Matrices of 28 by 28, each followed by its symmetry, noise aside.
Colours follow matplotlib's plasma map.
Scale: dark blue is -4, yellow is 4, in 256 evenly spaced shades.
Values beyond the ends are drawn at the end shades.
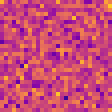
symmetric across the other diagonal.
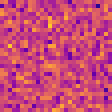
antisymmetric.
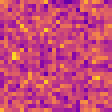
mirrored top to bottom.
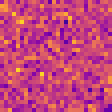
symmetric.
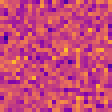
no symmetry.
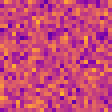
antisymmetric.
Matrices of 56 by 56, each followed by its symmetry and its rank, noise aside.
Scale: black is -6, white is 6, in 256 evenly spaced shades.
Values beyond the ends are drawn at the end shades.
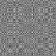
no symmetry, rank three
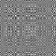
symmetric, rank two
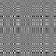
no symmetry, rank one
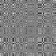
symmetric, rank two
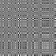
symmetric, rank one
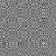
symmetric, rank three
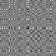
symmetric, rank two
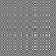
symmetric, rank one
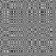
no symmetry, rank two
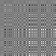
symmetric, rank one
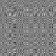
no symmetry, rank three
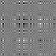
symmetric, rank one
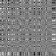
antisymmetric, rank two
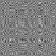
no symmetry, rank three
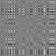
antisymmetric, rank two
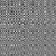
no symmetry, rank three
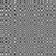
no symmetry, rank two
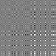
symmetric, rank one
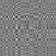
no symmetry, rank two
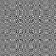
no symmetry, rank two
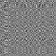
no symmetry, rank three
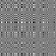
no symmetry, rank one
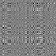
no symmetry, rank three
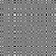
symmetric, rank one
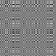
no symmetry, rank one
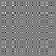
symmetric, rank one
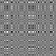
no symmetry, rank one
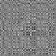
symmetric, rank three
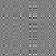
no symmetry, rank one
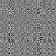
no symmetry, rank three
